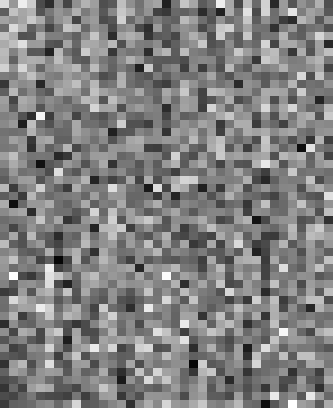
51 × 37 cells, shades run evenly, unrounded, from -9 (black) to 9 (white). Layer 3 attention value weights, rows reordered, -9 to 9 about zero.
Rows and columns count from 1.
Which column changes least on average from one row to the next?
12
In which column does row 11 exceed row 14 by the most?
14
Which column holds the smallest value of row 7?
6
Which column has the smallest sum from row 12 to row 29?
19
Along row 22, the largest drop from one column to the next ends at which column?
8
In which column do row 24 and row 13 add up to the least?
23
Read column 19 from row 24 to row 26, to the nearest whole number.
-4 0 -1
